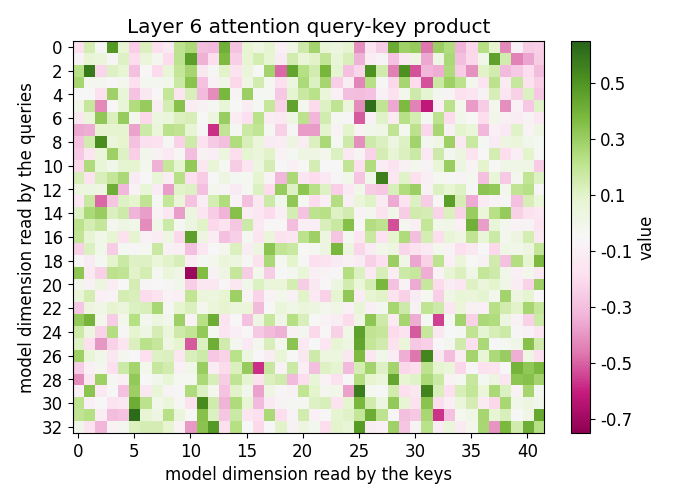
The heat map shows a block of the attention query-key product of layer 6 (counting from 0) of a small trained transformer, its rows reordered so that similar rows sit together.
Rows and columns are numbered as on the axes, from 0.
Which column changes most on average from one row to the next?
10
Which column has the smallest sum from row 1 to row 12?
25
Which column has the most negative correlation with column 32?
0
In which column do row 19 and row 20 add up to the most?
27
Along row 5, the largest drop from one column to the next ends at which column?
30
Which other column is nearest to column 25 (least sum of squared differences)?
11
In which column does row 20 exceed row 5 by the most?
31
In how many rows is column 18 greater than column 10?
12
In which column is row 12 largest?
3
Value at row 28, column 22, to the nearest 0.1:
-0.1
